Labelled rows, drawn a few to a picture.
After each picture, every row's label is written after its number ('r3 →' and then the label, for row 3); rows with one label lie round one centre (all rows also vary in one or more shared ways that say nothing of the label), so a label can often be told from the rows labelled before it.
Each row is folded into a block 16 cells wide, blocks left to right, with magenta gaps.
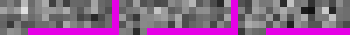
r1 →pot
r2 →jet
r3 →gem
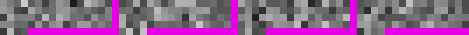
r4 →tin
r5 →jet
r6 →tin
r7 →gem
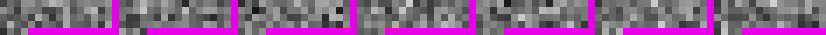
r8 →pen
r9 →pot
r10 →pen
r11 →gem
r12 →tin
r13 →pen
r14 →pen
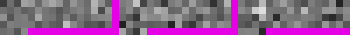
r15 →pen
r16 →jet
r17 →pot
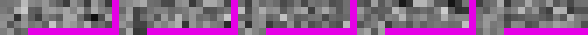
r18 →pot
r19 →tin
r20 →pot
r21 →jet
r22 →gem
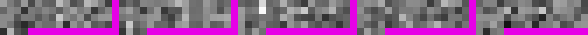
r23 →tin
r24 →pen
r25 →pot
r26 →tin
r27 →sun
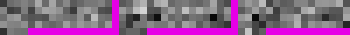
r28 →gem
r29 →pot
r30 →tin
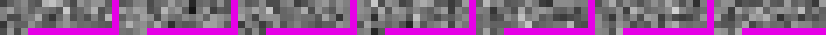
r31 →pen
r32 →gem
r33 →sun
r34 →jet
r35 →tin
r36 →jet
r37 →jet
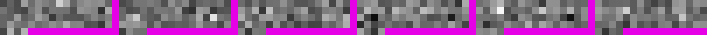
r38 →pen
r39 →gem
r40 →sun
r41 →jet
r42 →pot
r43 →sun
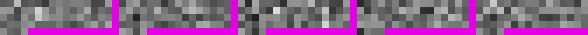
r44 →jet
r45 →jet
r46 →jet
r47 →gem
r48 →jet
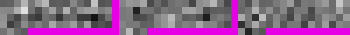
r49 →pot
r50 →tin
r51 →sun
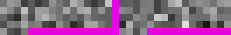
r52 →jet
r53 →pen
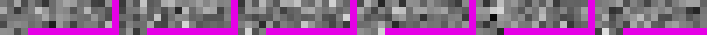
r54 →jet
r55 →pen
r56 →pen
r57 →jet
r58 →pot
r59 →tin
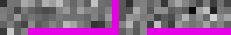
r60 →pen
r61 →gem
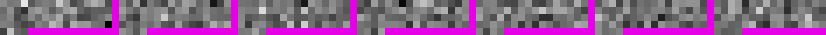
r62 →tin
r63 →jet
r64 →pot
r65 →jet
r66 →sun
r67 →sun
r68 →gem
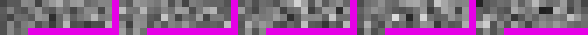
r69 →pen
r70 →pot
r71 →pen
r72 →pen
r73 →gem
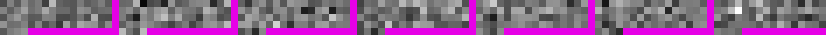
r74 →gem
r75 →jet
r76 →gem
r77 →pen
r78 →jet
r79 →pot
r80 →pot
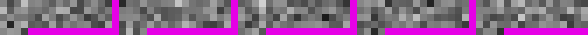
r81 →pot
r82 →pen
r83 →pot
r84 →tin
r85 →pot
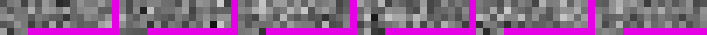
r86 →sun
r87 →sun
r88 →pot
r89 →tin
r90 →sun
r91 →pot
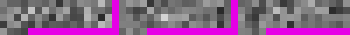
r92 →sun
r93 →tin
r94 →jet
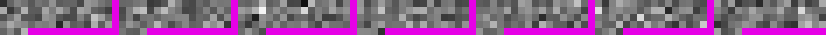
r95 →gem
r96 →gem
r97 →pot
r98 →pot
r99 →sun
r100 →pot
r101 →jet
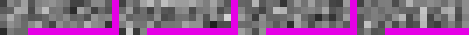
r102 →gem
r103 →pen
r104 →jet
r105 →pen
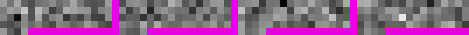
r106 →jet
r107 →gem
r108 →jet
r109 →tin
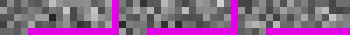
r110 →pen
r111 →sun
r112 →gem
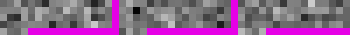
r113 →jet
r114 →tin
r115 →jet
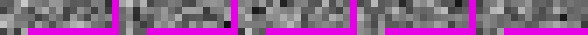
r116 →gem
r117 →tin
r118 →tin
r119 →jet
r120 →gem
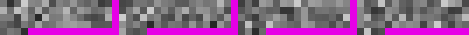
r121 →pot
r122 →sun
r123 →pen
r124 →tin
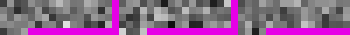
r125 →pen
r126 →jet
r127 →pen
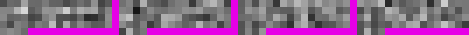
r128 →pot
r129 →tin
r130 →pen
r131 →tin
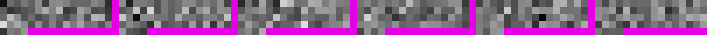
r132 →gem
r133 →sun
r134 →pen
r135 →gem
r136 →sun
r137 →sun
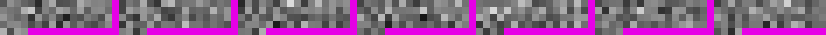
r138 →sun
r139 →pen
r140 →pen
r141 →sun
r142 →sun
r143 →gem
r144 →jet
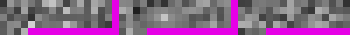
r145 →pen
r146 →tin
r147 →gem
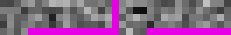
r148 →pen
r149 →tin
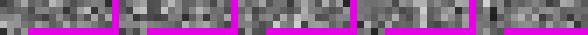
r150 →gem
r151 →gem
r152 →tin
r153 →pen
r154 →tin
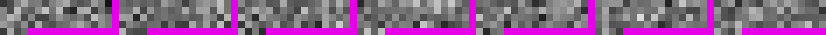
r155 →gem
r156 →sun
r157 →sun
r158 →pen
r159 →sun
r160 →tin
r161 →jet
